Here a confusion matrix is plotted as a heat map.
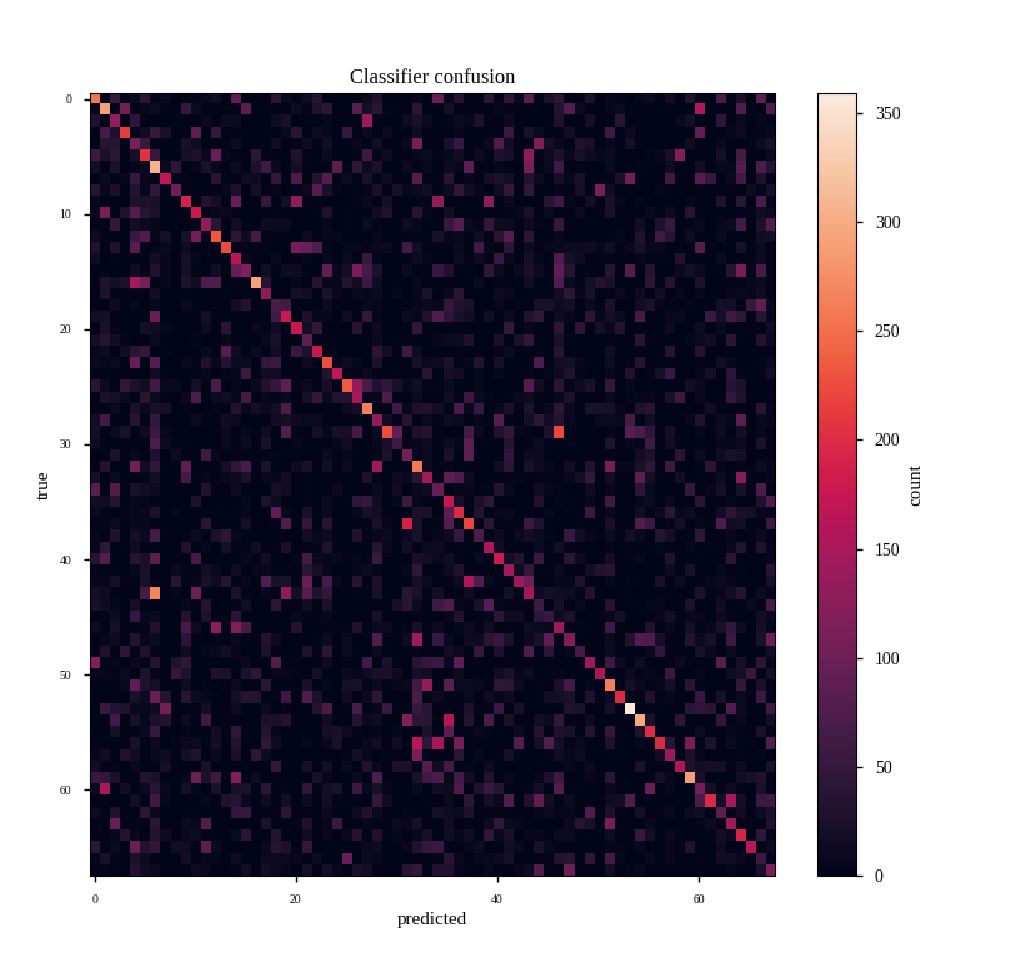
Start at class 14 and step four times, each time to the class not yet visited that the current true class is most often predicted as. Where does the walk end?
1
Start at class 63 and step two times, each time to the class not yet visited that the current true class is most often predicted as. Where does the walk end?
33
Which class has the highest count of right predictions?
53
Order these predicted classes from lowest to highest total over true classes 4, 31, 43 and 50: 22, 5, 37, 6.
22, 37, 5, 6
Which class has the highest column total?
6
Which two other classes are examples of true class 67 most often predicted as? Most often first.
47, 44
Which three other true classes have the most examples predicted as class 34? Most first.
56, 9, 0
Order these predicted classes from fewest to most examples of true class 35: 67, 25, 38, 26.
25, 38, 26, 67
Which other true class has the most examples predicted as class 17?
42
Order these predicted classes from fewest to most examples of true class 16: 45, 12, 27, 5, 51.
45, 51, 27, 12, 5
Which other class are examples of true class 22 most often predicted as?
13
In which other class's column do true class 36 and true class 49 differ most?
0
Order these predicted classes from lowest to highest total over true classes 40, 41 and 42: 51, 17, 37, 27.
27, 51, 17, 37
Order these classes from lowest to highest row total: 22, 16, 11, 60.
22, 11, 60, 16
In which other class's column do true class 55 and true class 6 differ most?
43
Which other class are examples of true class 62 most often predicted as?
49
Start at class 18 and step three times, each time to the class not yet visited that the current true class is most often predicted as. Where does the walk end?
26
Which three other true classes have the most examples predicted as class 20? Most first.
9, 13, 7
